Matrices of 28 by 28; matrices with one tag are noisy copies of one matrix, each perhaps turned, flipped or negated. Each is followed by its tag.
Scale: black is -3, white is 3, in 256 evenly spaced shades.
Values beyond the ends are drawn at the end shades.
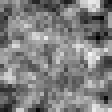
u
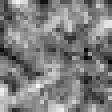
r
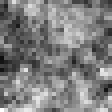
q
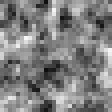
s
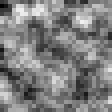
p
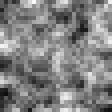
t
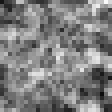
u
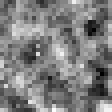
p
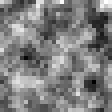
p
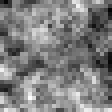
q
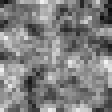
t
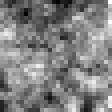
q
